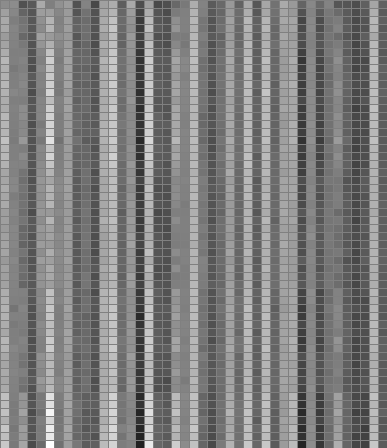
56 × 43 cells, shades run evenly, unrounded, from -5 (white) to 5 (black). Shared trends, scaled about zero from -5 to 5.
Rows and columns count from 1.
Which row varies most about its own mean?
56
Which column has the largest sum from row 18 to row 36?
16
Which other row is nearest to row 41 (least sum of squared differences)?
13
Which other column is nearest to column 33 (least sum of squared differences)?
26
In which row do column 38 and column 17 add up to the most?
1
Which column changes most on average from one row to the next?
6
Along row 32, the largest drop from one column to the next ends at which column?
17
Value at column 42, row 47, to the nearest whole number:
-2
